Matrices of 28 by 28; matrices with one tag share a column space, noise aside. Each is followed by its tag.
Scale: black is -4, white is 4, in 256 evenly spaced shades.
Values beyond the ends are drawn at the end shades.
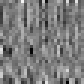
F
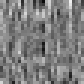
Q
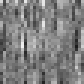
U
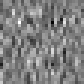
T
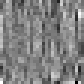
Q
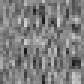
T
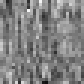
Q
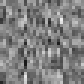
T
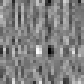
F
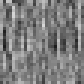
U
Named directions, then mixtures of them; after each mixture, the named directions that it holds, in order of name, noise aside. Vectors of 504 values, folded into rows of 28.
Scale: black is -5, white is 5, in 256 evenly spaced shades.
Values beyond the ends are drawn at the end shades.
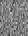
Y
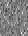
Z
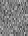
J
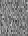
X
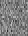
X.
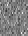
Z.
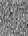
J, Y.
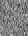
J.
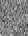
J.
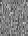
X, Y, Z.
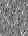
Z.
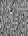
Y.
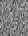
Y.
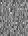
Y.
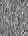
Y, Z.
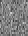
X, Y.
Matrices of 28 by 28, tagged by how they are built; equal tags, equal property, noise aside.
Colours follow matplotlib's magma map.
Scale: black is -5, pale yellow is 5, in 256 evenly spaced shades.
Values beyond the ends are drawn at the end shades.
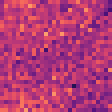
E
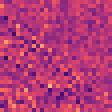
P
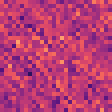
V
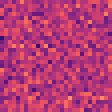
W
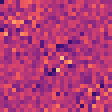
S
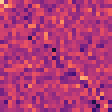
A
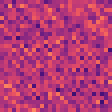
V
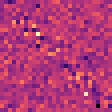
A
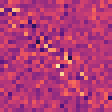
A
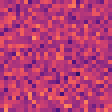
W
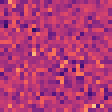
S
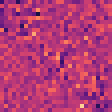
S
